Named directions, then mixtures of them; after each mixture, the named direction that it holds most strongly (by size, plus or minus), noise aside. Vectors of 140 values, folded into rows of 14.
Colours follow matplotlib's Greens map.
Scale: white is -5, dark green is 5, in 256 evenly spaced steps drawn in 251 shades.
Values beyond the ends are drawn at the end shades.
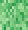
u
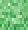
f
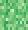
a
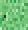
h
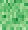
u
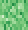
u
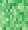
u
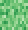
a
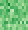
a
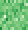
h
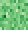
h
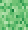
a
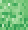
f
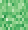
f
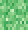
a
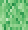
u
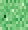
h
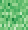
f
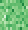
a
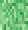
u
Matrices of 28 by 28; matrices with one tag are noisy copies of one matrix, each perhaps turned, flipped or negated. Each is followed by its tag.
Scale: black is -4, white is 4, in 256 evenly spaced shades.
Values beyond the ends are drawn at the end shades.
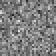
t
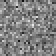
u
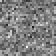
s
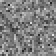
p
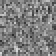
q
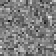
q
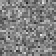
t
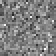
q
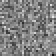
u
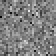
p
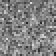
q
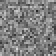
q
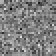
u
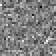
q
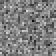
u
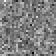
p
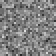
q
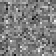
q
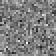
t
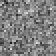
p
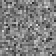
q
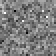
p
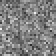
s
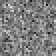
u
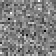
u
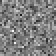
t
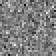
u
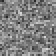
q
